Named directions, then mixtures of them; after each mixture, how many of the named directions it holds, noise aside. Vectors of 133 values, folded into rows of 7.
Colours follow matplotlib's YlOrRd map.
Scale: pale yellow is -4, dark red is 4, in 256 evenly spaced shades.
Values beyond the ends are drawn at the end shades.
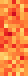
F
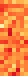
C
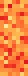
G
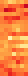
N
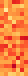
three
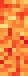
two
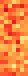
three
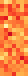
four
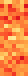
three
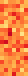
two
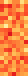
four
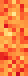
one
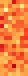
four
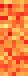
four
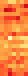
one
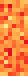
two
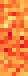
four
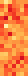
three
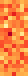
three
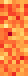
four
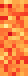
four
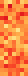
two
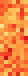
three
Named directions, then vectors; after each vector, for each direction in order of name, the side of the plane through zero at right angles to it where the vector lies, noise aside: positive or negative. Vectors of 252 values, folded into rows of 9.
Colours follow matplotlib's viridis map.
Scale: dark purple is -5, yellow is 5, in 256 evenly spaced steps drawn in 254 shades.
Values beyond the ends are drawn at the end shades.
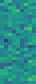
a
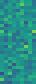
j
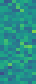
negative, positive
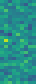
negative, negative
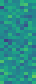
positive, positive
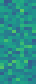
negative, positive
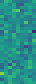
positive, negative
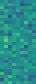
negative, negative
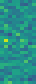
negative, negative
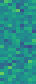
positive, negative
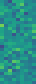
negative, positive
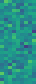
positive, negative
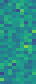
negative, positive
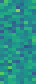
positive, negative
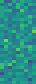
negative, positive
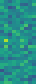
negative, negative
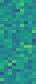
negative, positive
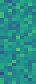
negative, positive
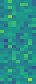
positive, positive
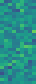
negative, positive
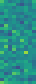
negative, negative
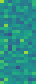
negative, negative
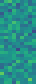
positive, negative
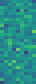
negative, positive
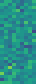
positive, negative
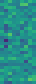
positive, positive
